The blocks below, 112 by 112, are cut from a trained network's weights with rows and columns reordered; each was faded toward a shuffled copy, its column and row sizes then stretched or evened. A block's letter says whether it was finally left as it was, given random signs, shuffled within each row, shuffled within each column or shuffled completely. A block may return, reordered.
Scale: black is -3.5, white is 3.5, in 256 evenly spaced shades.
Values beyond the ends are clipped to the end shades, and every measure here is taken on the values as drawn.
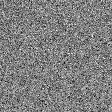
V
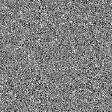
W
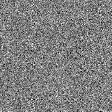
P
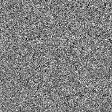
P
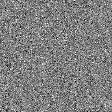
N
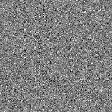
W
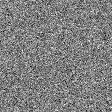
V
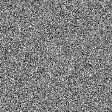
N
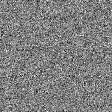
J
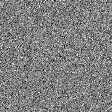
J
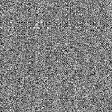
W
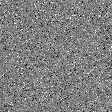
V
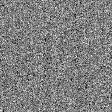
N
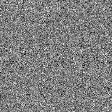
P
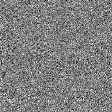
W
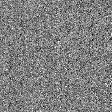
N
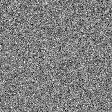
V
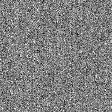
N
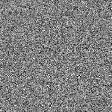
W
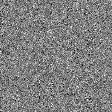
N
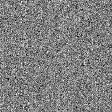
N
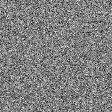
J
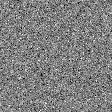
V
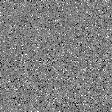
W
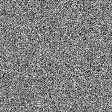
J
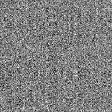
W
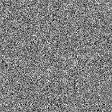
P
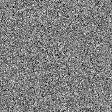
N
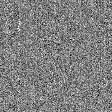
N
